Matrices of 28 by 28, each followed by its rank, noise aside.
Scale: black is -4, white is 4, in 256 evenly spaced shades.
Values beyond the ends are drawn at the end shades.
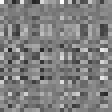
two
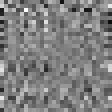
three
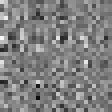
four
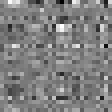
two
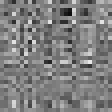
three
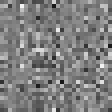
four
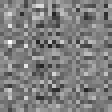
three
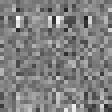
three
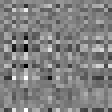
one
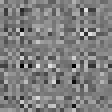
three
